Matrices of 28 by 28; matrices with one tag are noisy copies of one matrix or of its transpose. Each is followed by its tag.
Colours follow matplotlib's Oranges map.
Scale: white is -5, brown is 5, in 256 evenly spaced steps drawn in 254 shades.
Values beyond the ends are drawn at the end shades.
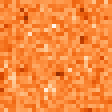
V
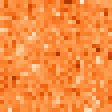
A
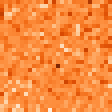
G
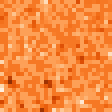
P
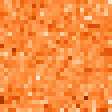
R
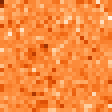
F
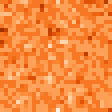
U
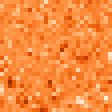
P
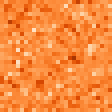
V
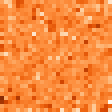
R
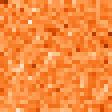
F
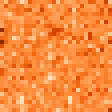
U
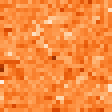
A
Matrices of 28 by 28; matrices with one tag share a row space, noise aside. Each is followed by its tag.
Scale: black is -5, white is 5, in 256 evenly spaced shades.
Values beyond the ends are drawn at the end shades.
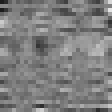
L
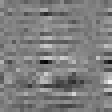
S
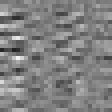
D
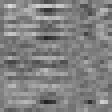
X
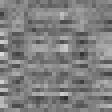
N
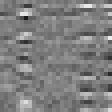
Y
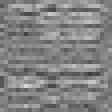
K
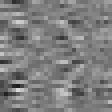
D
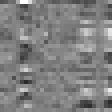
Y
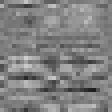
K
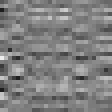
N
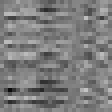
X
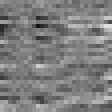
L
